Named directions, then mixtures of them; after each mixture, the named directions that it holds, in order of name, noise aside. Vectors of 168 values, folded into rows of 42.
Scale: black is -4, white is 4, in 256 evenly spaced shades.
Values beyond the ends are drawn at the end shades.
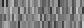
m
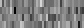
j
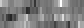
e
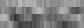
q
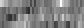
e.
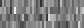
j.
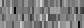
j.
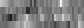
e.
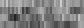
e, q.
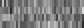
e, j, m.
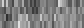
e, m, q.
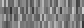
m.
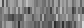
e, m, q.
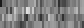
e, j.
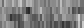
e, m, q.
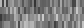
e, m, q.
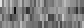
e, j, q.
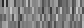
m.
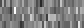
j.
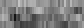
q.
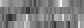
e.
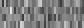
j, m.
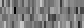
j.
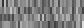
e, m.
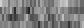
e, j, q.
